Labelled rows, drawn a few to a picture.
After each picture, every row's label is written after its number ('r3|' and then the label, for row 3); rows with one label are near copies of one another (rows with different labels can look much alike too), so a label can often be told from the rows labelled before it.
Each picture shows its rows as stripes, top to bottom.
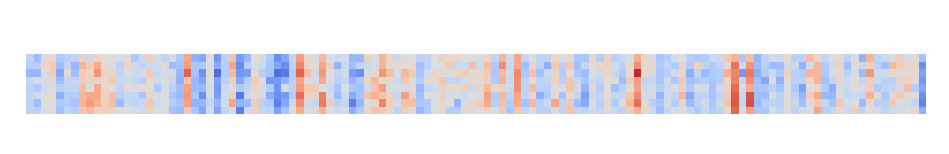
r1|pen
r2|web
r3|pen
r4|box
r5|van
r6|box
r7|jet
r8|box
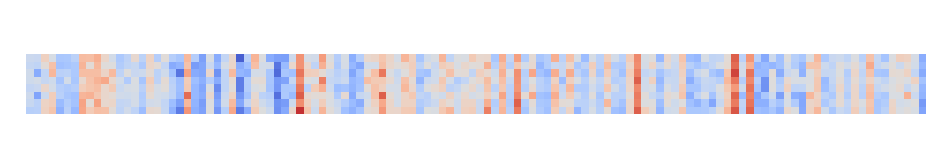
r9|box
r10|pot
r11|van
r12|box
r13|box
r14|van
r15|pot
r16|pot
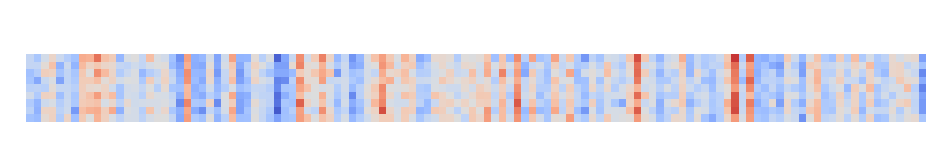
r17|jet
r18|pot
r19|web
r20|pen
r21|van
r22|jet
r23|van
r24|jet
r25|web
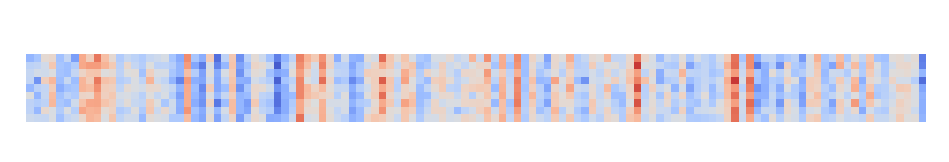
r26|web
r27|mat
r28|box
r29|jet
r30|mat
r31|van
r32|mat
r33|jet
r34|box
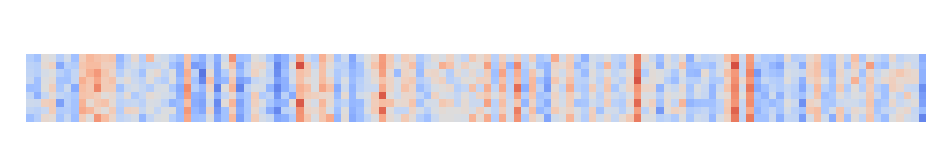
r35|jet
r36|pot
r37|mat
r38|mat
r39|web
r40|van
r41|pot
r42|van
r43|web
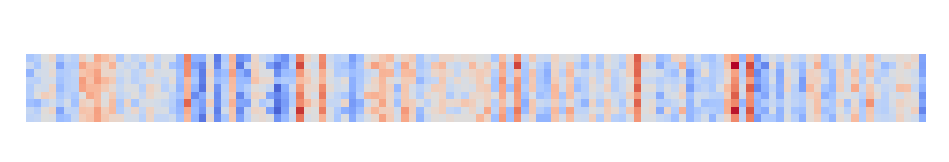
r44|pen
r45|box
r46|mat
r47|mat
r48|mat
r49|box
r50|pen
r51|box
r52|mat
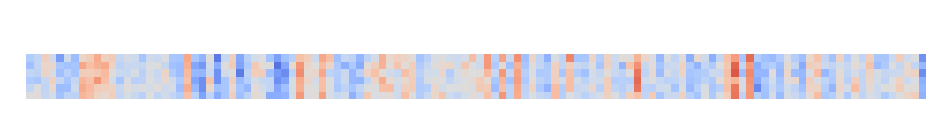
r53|web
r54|pot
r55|box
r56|mat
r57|mat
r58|box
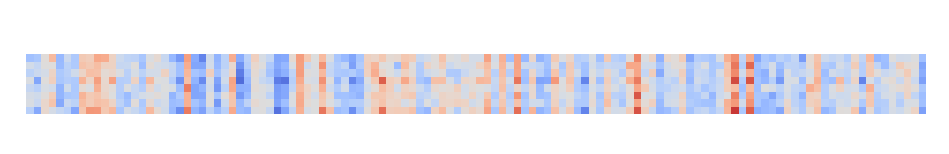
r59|pot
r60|box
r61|box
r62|jet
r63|pen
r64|pot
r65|pot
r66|jet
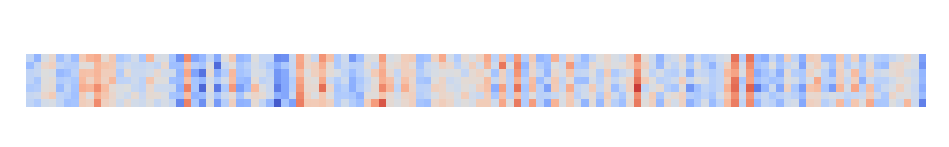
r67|jet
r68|web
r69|mat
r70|jet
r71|mat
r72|pot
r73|van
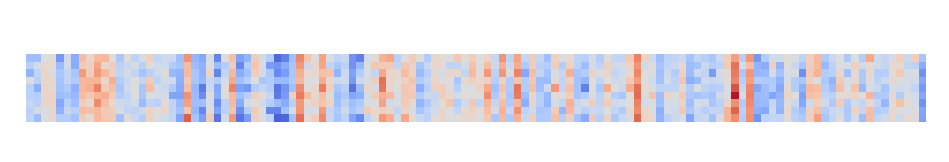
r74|pen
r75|box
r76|web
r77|jet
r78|jet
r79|pot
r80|web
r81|box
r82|pen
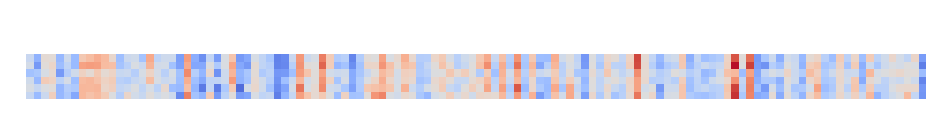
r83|jet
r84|jet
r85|pen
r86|jet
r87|box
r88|van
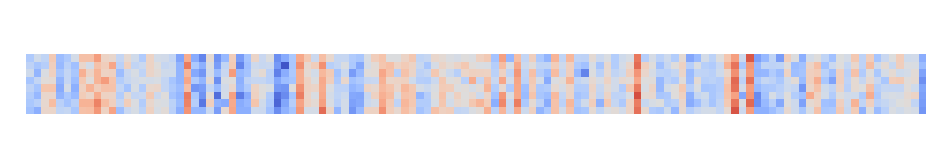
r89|mat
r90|pen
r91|jet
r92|web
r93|pot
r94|pen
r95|mat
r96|jet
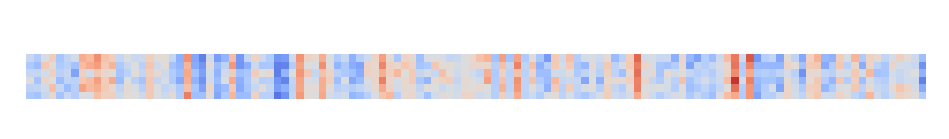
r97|mat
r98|jet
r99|pot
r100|jet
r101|mat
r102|pen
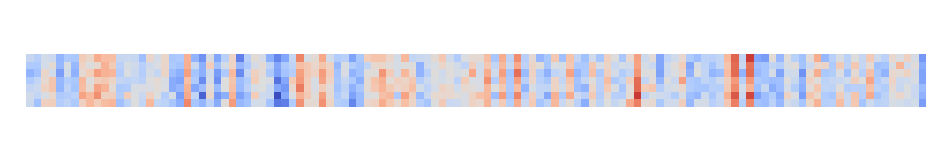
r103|box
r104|web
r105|web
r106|pot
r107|pot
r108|mat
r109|jet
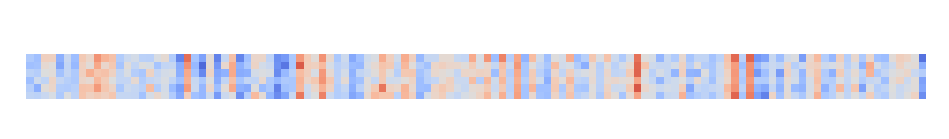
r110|web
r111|pen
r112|mat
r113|web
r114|jet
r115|box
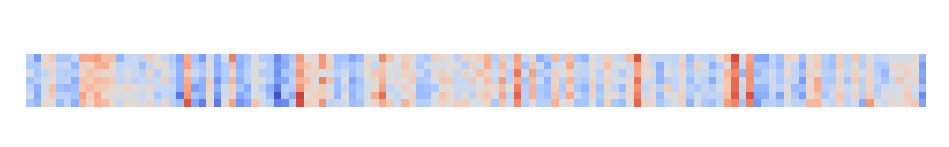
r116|jet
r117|web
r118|van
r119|web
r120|van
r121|van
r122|pen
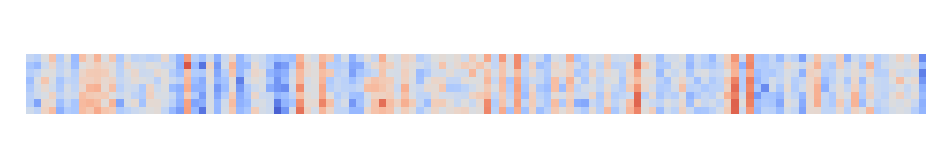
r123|web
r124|pen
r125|web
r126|box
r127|box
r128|mat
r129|jet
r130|pot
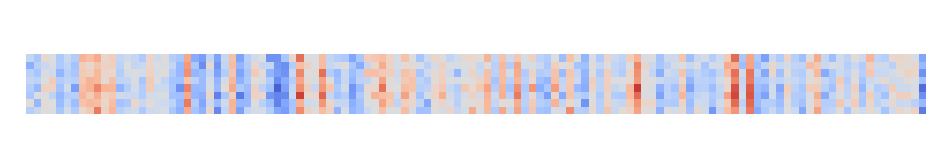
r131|box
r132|pen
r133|box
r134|jet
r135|jet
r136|box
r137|jet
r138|web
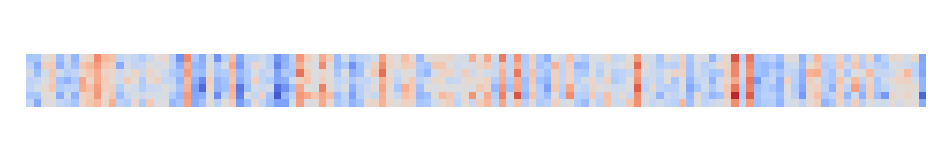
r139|web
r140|jet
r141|van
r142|mat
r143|mat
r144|web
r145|jet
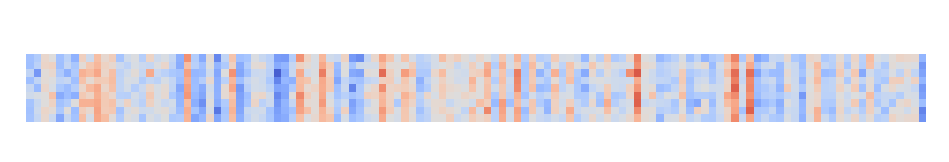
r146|pen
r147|web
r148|jet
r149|web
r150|jet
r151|pot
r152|mat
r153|web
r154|web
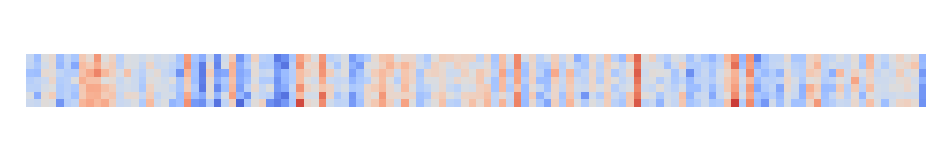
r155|pen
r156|pen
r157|mat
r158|mat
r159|mat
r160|jet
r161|box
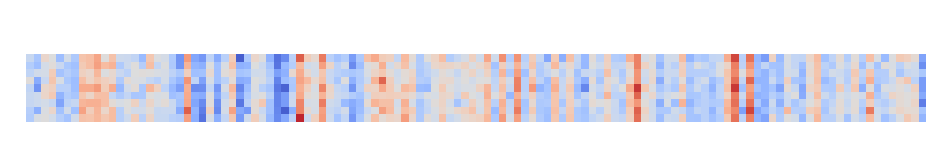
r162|box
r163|jet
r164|pot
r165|van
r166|jet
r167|pot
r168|box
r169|pen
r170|box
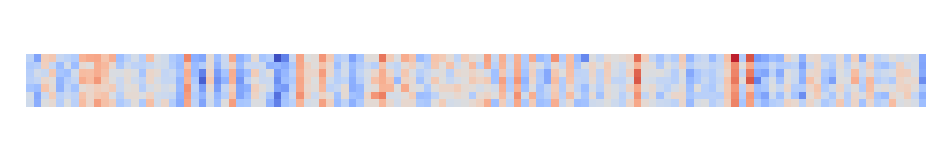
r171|jet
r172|web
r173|mat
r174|mat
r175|pen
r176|van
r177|jet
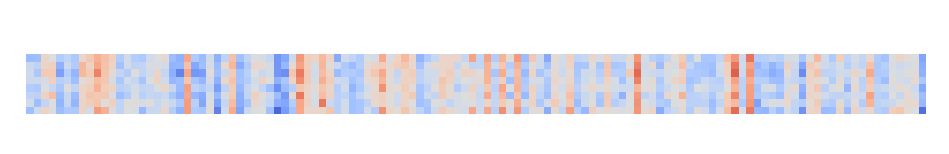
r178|web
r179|pot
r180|pot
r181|pot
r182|web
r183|pot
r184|pen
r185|web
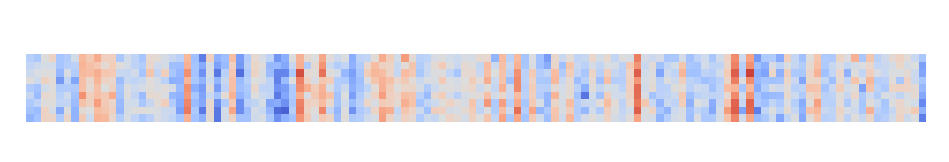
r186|mat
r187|box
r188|box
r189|pot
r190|pen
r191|jet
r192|web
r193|pen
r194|web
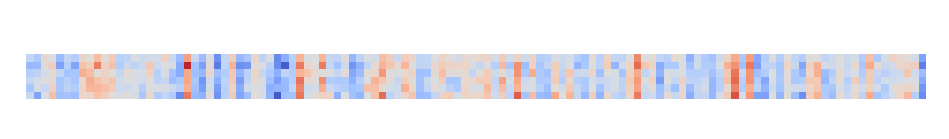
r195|pen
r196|pen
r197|van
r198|box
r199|box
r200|van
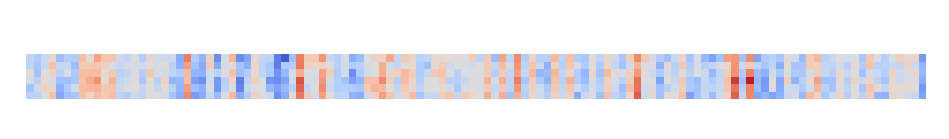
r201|pen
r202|van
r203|jet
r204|box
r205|box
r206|pot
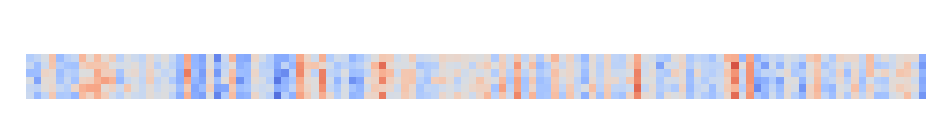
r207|pen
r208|van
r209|pen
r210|jet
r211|mat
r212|van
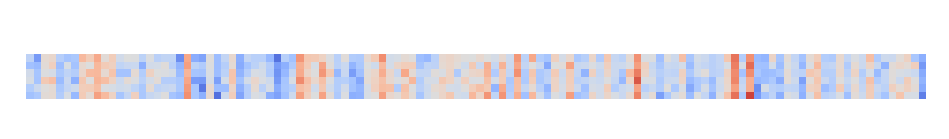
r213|van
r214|web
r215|jet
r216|pot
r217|mat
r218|web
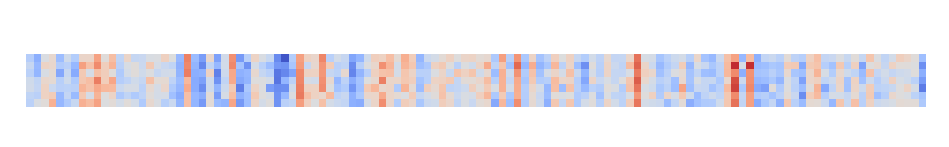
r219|pen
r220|jet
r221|pen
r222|jet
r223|box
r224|pot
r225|mat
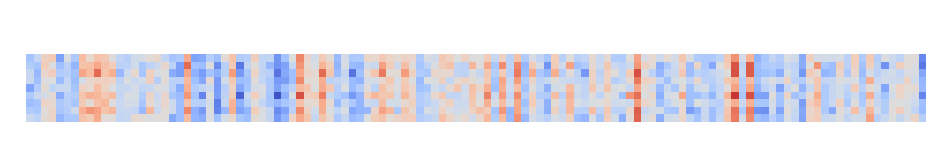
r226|pot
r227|web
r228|jet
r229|pen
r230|web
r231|box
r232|web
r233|mat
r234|pot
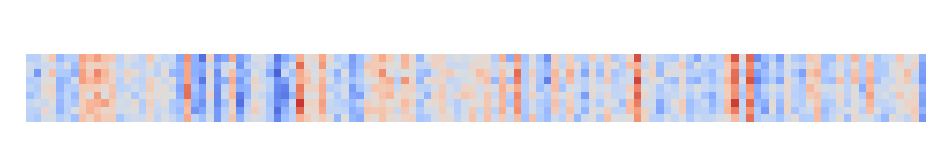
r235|mat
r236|box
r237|van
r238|mat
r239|pen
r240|pen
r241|box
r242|box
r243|web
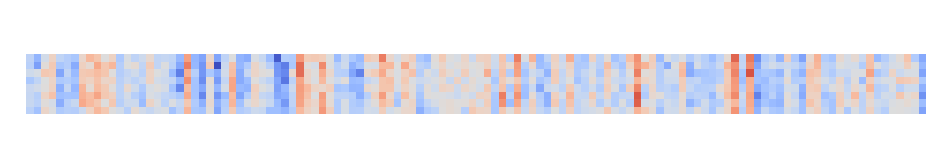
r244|van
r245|pen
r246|pot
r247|pen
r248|pot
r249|mat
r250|mat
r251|web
